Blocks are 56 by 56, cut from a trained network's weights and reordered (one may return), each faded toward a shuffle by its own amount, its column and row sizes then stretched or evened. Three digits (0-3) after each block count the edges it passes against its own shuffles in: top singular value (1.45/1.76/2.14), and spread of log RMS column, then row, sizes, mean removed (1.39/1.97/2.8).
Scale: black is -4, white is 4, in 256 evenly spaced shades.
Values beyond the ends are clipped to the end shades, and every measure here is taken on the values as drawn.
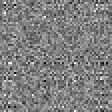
3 1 1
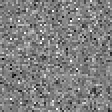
0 1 0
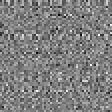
3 1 2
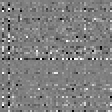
2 1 3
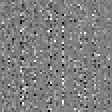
0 3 0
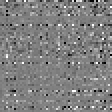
0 2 3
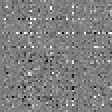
1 2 2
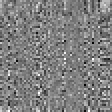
3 3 0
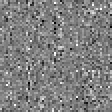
1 2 0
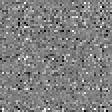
1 1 2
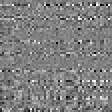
3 1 3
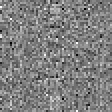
2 2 0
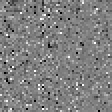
0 2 0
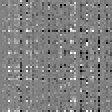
3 3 2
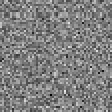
3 0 0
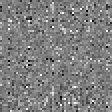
0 2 1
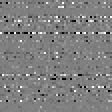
2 0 3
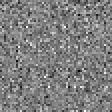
1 1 1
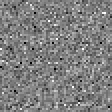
0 0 1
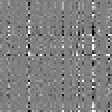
3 3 2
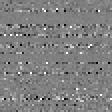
0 0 3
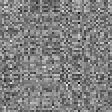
3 1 1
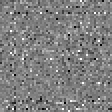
0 1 2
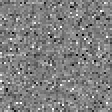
0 0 1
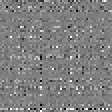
2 1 3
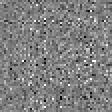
1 2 1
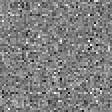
2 1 1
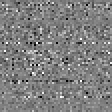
0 1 3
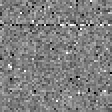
1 0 1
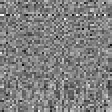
2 0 1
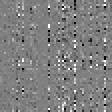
2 3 1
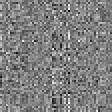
3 2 1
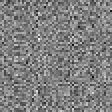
3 1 0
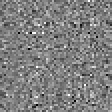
1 1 1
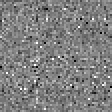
1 0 1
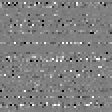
0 0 3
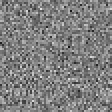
2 0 0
